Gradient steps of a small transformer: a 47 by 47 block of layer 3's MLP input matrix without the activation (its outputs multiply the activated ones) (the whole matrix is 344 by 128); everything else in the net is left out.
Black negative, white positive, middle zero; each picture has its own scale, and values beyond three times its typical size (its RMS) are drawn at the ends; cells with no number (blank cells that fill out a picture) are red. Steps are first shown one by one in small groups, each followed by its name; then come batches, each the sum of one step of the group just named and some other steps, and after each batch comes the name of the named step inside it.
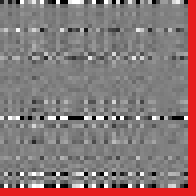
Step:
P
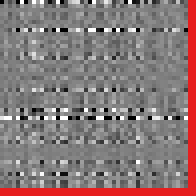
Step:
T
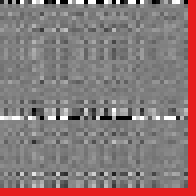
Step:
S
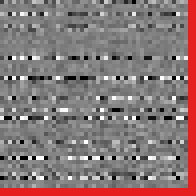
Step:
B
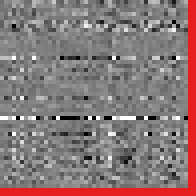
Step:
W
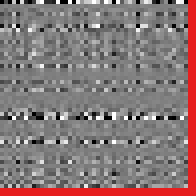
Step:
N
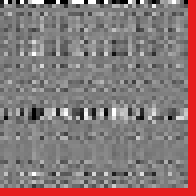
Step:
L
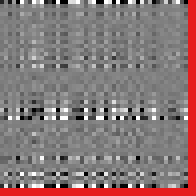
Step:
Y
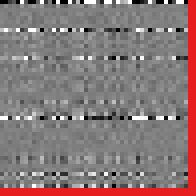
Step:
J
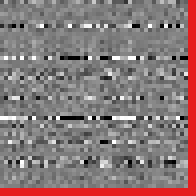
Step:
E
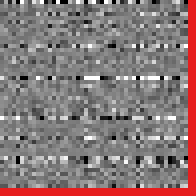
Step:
S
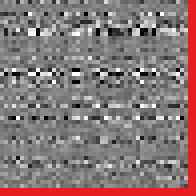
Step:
J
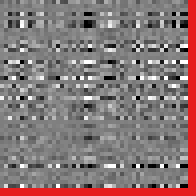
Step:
Y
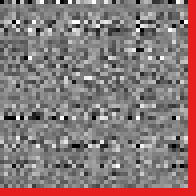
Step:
N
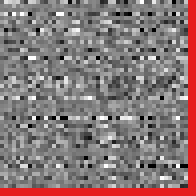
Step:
W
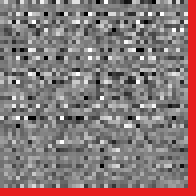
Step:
P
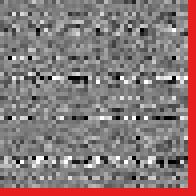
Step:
B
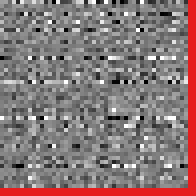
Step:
S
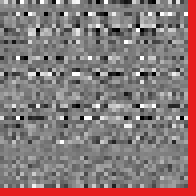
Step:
P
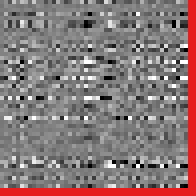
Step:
L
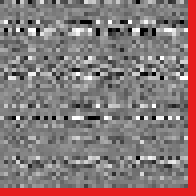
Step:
J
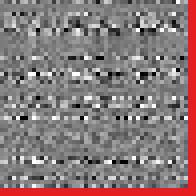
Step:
P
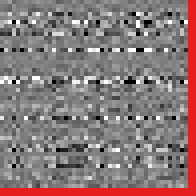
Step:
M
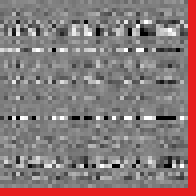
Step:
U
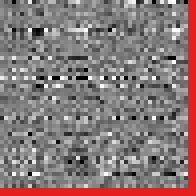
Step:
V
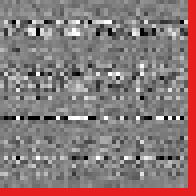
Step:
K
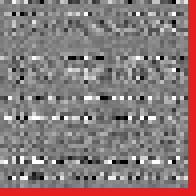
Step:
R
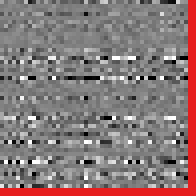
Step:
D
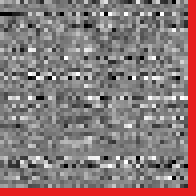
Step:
D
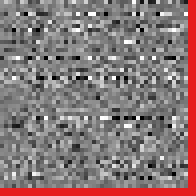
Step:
V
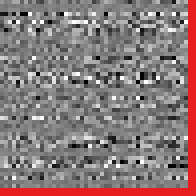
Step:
R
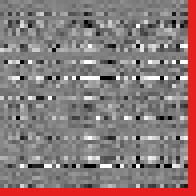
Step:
U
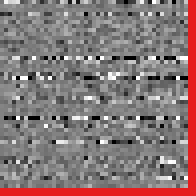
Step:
K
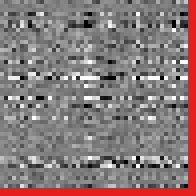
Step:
R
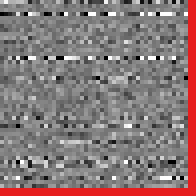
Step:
D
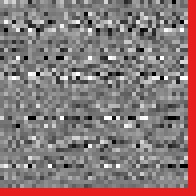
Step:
M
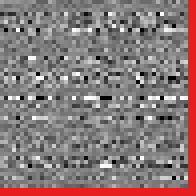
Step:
R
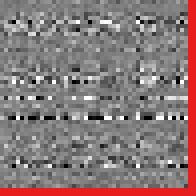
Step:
K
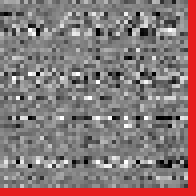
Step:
U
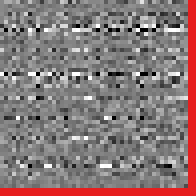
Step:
V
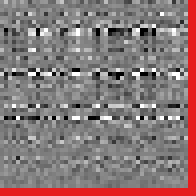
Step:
K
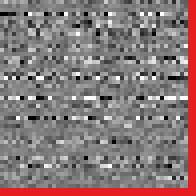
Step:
K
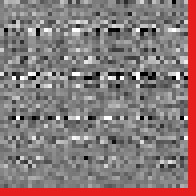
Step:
K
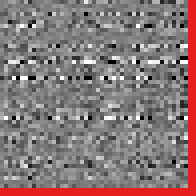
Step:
D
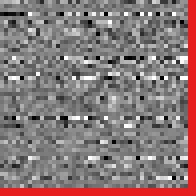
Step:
K
